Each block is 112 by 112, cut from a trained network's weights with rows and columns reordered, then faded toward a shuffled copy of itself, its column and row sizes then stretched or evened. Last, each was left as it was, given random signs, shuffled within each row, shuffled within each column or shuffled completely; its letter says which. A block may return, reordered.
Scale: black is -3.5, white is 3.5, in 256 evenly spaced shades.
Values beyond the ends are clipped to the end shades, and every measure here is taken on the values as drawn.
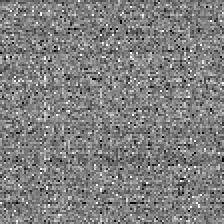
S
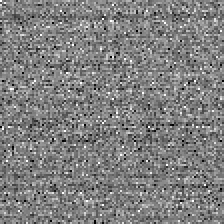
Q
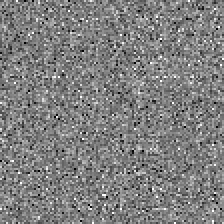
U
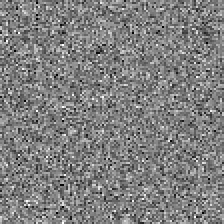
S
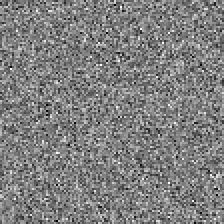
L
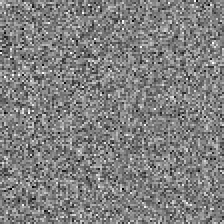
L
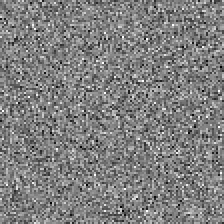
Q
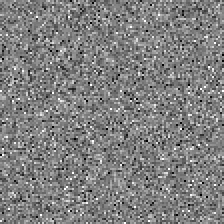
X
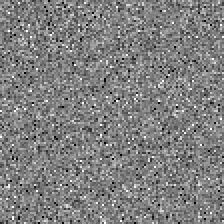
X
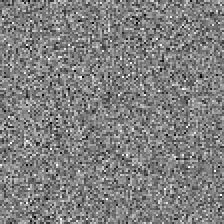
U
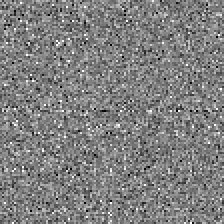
U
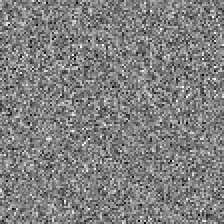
U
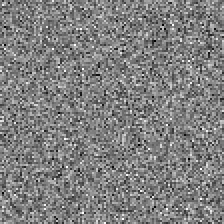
L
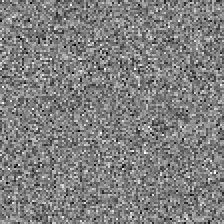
Q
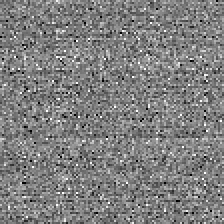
S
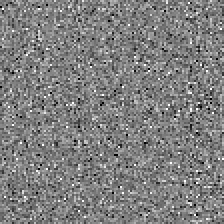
U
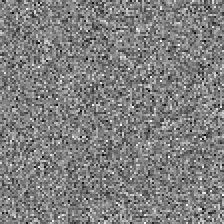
U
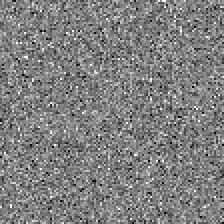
L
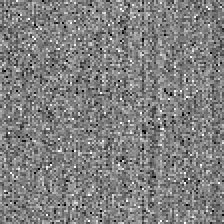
L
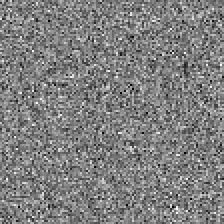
S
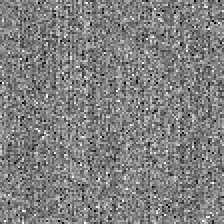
L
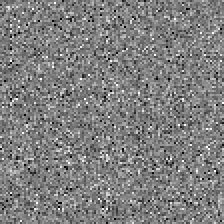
U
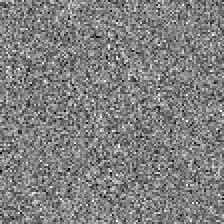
L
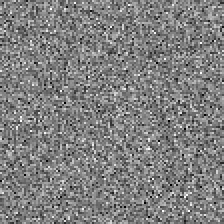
X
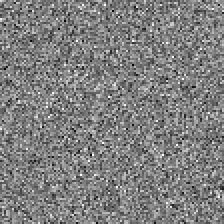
X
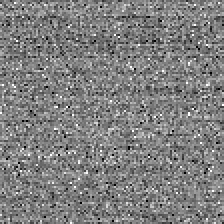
Q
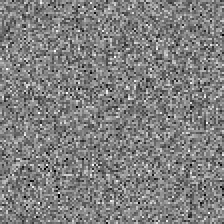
U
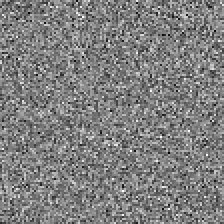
U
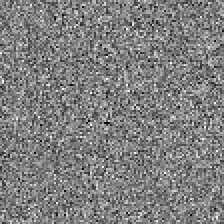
U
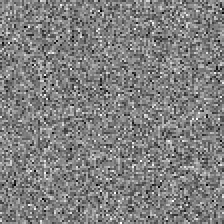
L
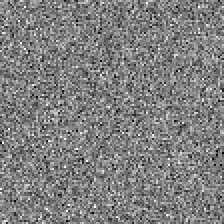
X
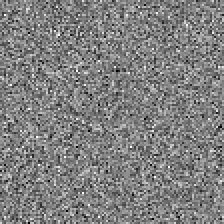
U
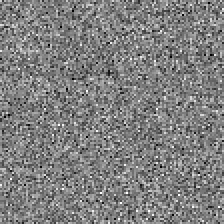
X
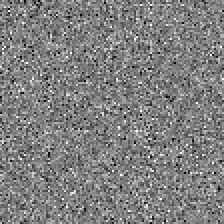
L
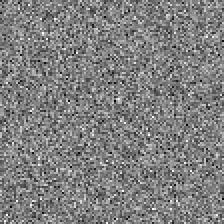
X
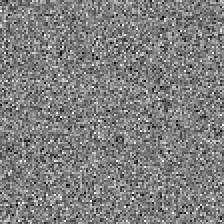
U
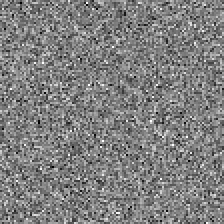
Q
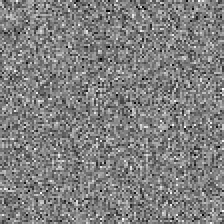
S
